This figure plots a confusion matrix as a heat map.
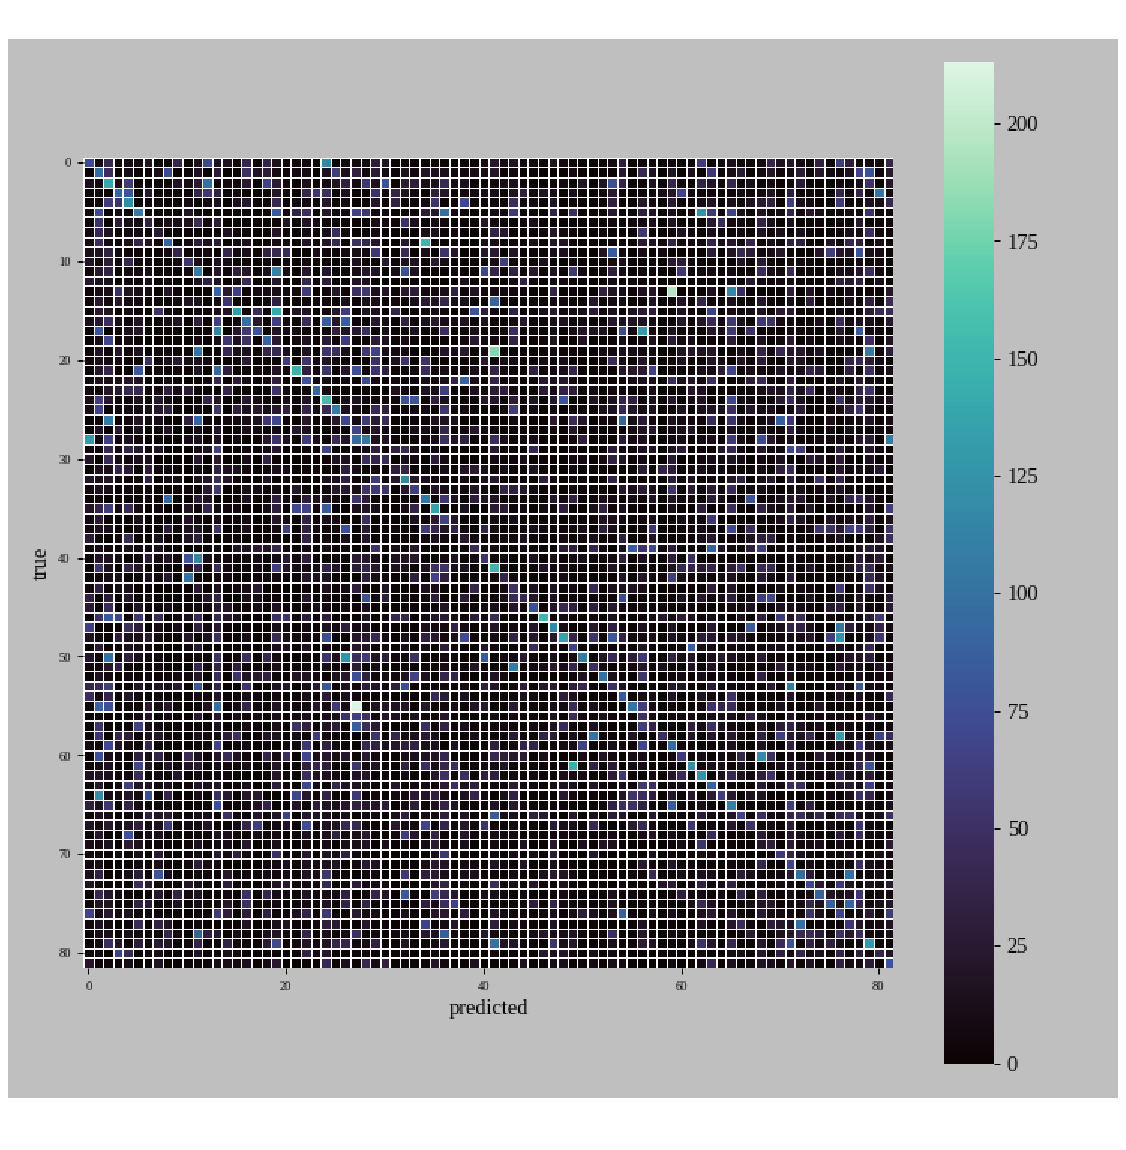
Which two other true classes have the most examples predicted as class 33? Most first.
24, 52
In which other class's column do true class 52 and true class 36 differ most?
27
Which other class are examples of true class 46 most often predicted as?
2
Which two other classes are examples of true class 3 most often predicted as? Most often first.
80, 4
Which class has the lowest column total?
58
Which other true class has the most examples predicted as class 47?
79
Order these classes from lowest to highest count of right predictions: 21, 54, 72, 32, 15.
54, 72, 32, 15, 21
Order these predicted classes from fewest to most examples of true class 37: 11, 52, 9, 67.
9, 11, 52, 67
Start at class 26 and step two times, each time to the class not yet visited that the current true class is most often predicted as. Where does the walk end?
12
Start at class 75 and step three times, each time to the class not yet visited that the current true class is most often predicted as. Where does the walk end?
7
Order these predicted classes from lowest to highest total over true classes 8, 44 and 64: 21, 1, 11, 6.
11, 21, 6, 1
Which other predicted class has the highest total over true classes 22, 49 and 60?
68
